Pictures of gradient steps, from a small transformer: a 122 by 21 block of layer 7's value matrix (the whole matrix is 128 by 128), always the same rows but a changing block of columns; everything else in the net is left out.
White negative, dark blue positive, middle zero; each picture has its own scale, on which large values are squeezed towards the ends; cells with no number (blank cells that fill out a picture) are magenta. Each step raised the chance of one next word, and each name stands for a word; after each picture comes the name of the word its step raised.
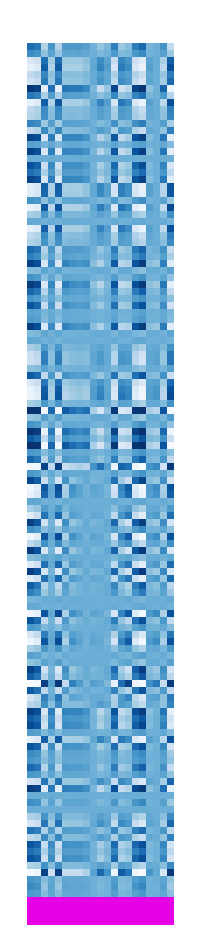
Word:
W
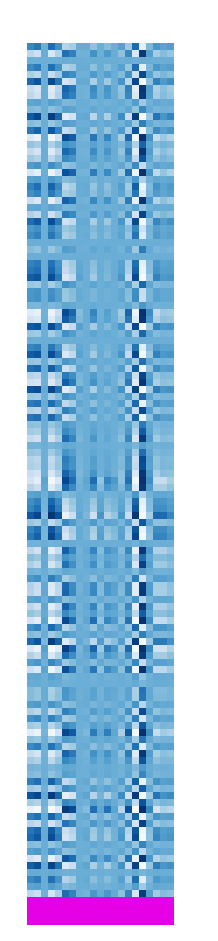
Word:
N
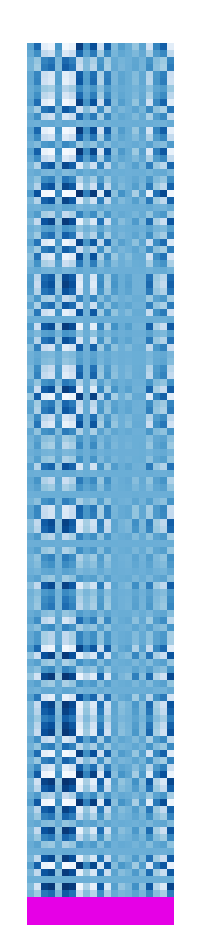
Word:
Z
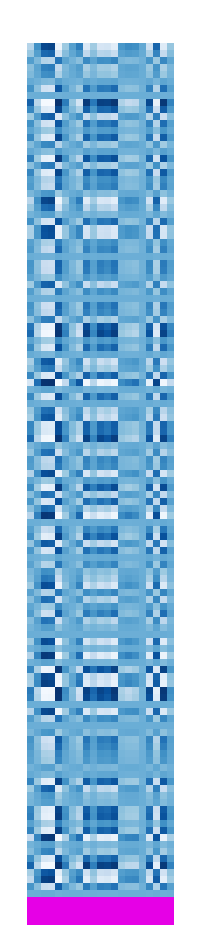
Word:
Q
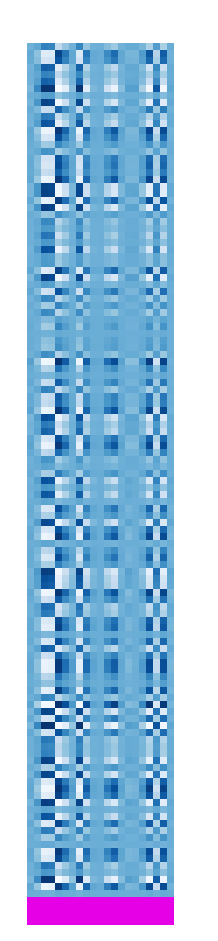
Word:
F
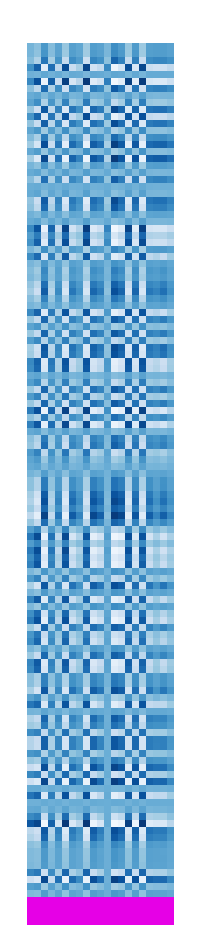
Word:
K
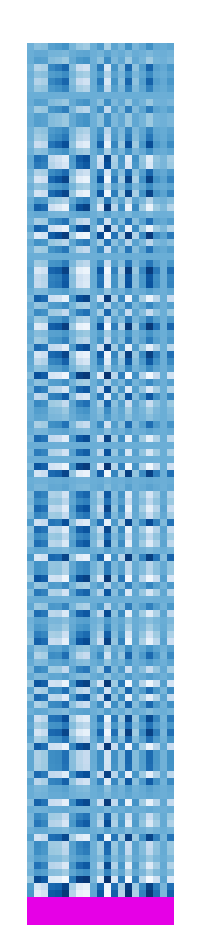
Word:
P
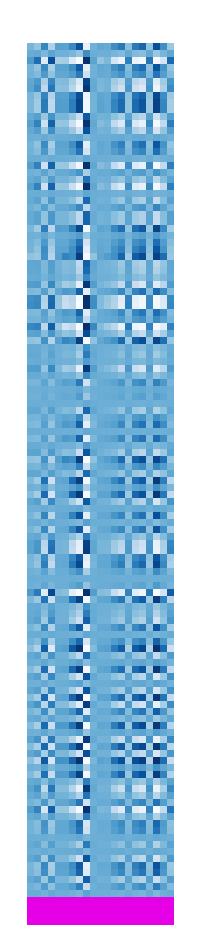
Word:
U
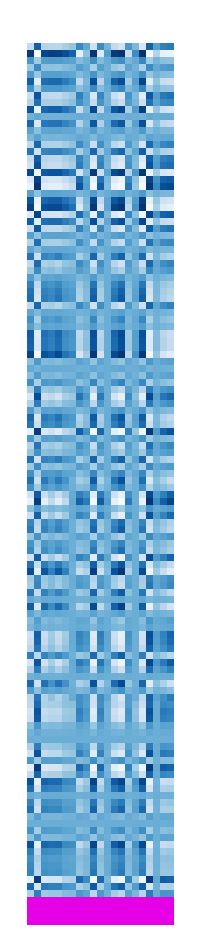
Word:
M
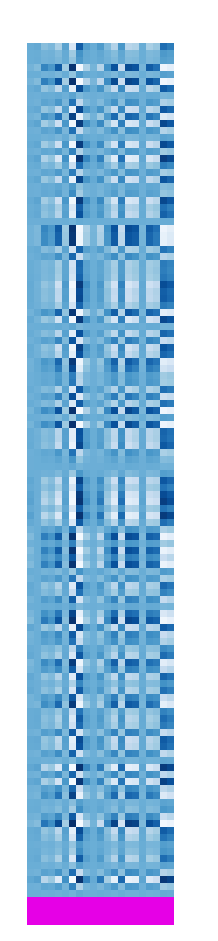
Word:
K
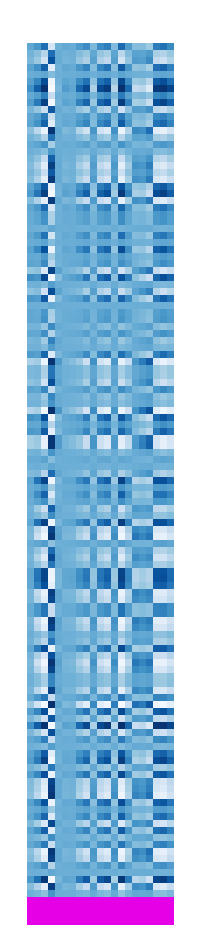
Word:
F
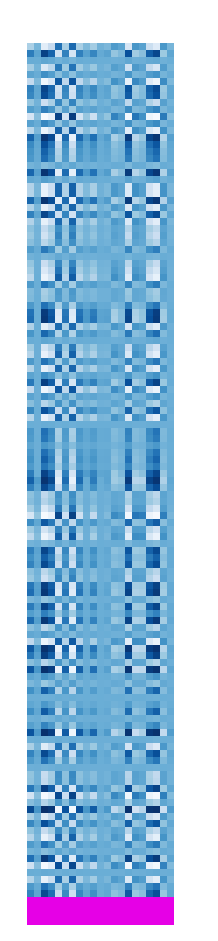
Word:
N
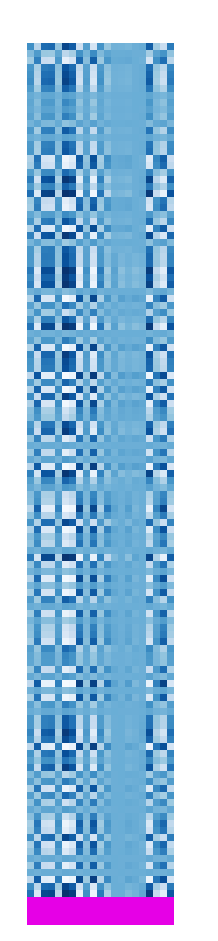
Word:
P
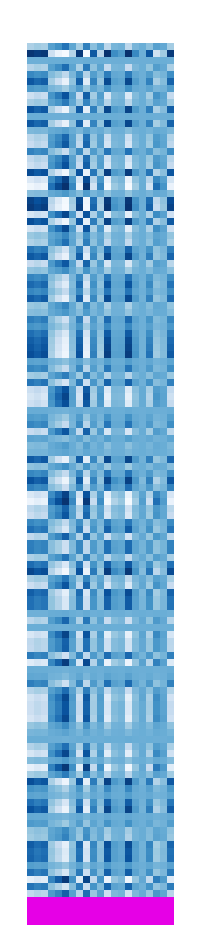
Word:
M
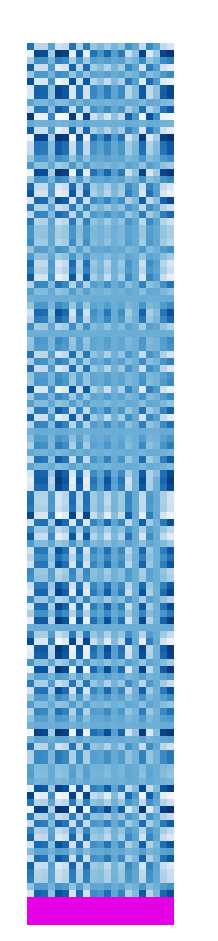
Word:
N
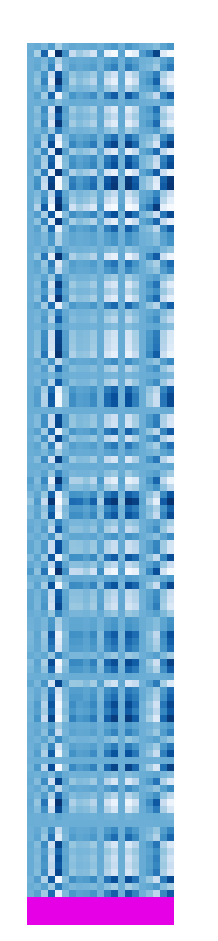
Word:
M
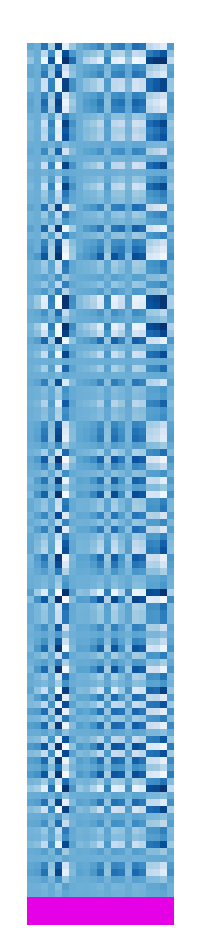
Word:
U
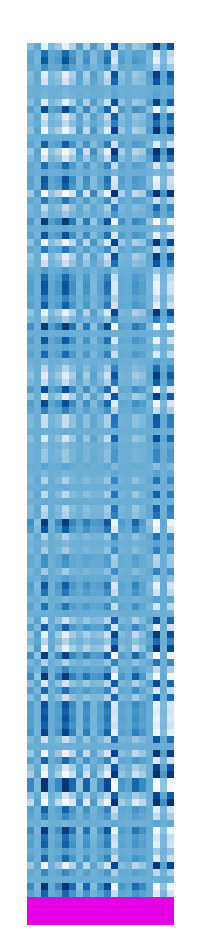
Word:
Z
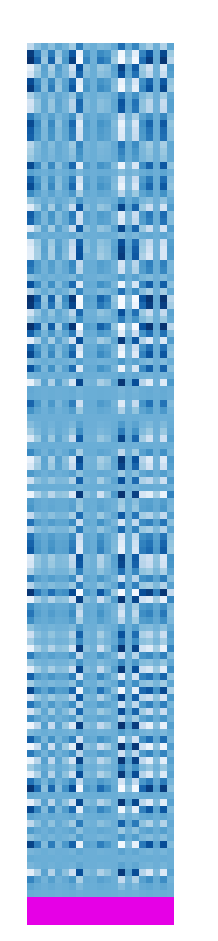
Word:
U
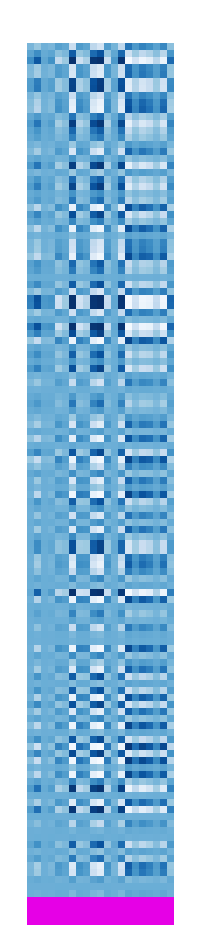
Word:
U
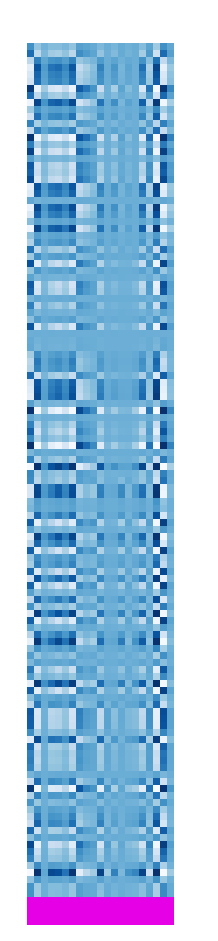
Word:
W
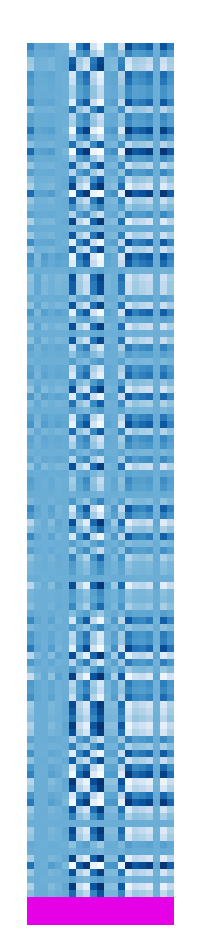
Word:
Z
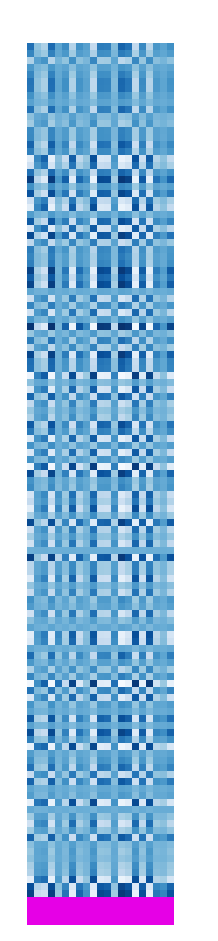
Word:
P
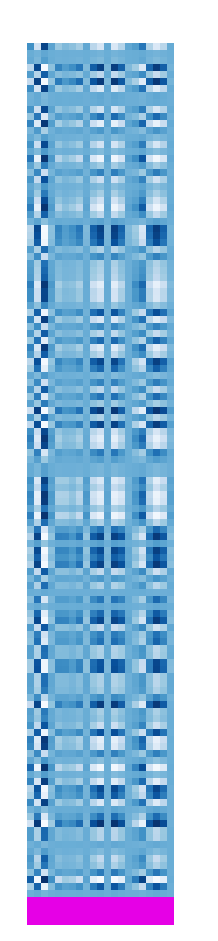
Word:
K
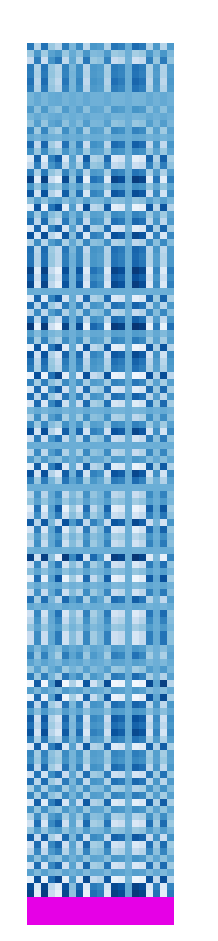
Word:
P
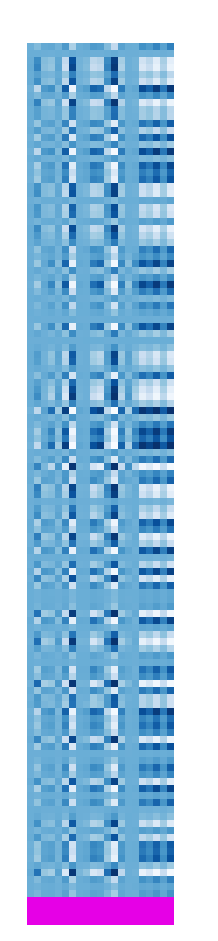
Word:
W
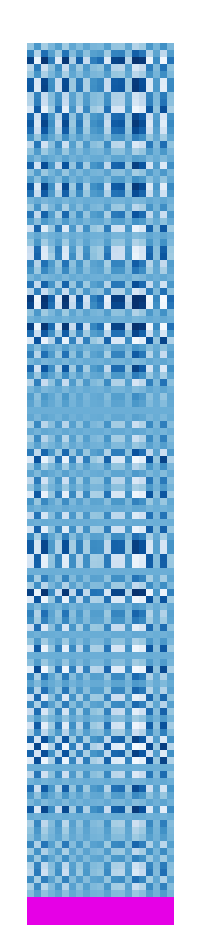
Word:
U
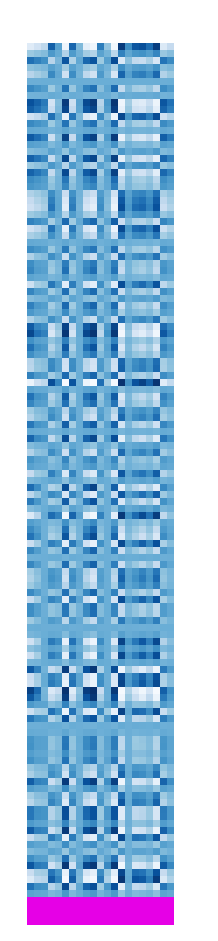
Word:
Q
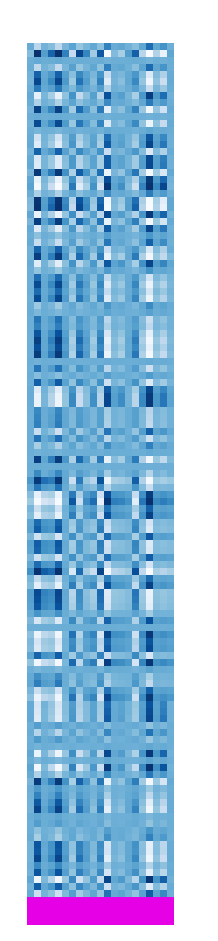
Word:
M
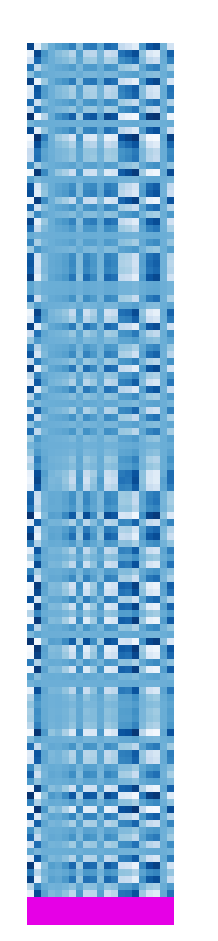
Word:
N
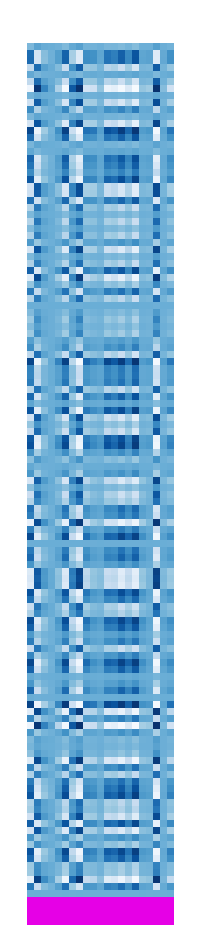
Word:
F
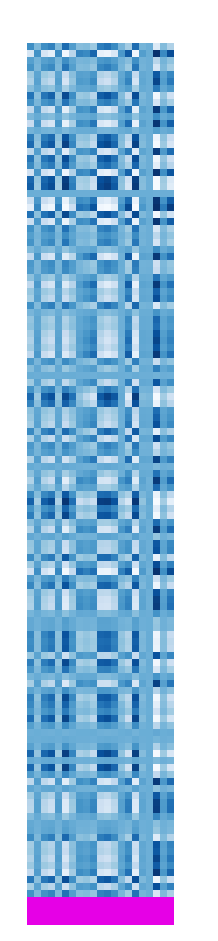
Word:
M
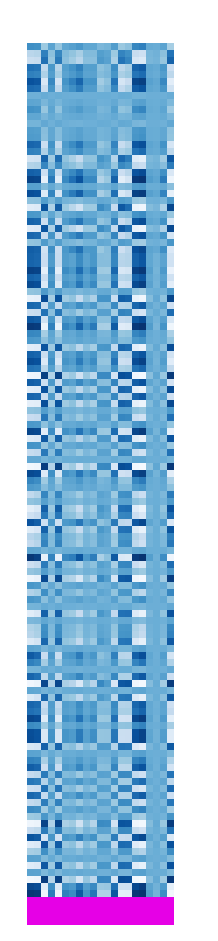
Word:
P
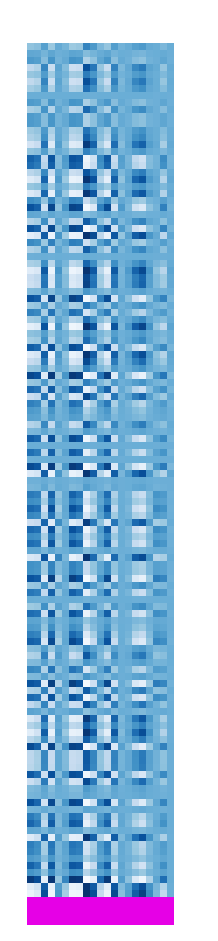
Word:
P
